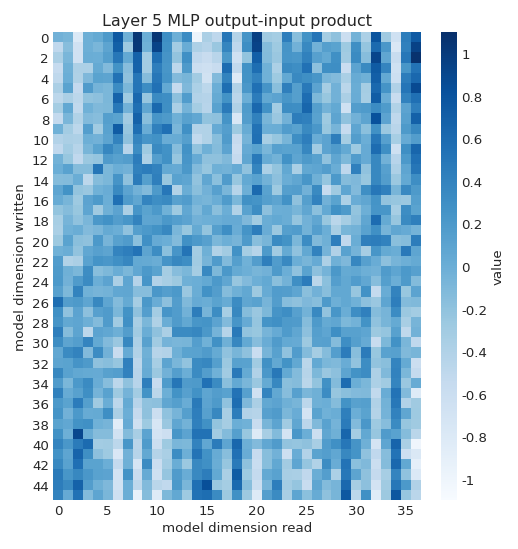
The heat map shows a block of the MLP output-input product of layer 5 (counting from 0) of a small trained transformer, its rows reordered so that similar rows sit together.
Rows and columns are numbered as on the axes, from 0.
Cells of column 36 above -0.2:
31
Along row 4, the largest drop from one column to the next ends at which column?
18
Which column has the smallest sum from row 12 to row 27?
27
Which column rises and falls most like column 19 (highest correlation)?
17
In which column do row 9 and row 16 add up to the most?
6
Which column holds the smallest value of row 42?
36
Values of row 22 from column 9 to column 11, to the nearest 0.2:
0 0 0.2
